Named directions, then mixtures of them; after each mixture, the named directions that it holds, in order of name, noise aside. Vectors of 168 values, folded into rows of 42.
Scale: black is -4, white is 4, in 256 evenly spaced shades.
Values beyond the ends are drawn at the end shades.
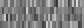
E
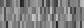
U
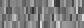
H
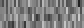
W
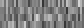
W.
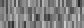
W.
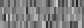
E.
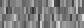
H.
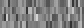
E, W.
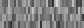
H, W.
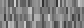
U, W.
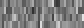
H.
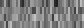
H, U.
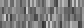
E.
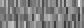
W.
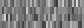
E.
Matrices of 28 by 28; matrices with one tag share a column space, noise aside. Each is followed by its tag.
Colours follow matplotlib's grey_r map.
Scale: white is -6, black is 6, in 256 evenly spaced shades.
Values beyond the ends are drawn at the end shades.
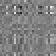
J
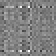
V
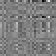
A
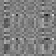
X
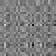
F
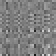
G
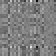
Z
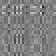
J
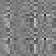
X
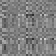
X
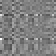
X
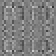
V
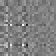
F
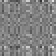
Z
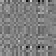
Z
